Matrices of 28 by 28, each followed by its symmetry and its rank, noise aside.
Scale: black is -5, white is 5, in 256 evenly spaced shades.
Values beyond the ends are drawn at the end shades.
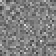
symmetric, rank seven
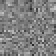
no symmetry, rank six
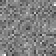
symmetric, rank seven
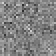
symmetric, rank five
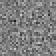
antisymmetric, rank six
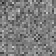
symmetric, rank five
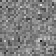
symmetric, rank five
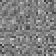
symmetric, rank five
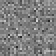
antisymmetric, rank six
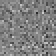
antisymmetric, rank six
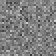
no symmetry, rank five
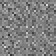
symmetric, rank seven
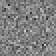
symmetric, rank seven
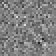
symmetric, rank five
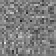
no symmetry, rank six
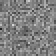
no symmetry, rank six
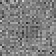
no symmetry, rank five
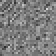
symmetric, rank seven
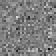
symmetric, rank six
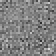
symmetric, rank seven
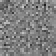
symmetric, rank seven
